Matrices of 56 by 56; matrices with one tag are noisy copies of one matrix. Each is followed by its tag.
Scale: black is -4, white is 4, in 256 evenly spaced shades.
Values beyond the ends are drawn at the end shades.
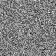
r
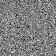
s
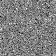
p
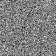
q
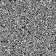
q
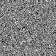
q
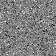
r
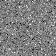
s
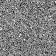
p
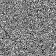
r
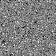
q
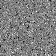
s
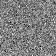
s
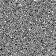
r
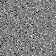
s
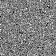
p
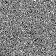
r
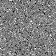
p
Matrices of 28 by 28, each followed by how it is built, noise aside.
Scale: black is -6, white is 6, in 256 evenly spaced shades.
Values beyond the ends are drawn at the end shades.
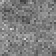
smooth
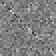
diagonal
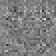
low rank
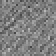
Hankel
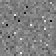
sparse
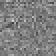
low rank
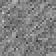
Hankel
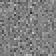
uneven columns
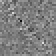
diagonal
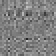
low rank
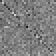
diagonal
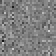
uneven columns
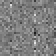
uneven columns
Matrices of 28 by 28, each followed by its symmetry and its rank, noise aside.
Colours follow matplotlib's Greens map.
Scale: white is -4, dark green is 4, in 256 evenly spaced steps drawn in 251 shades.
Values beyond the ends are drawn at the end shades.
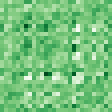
symmetric, rank four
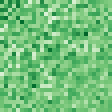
symmetric, rank six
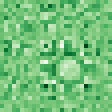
symmetric, rank four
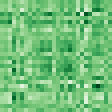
no symmetry, rank three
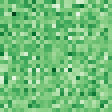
symmetric, rank six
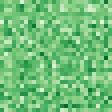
no symmetry, rank six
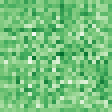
no symmetry, rank six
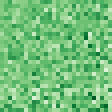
no symmetry, rank six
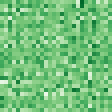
antisymmetric, rank six
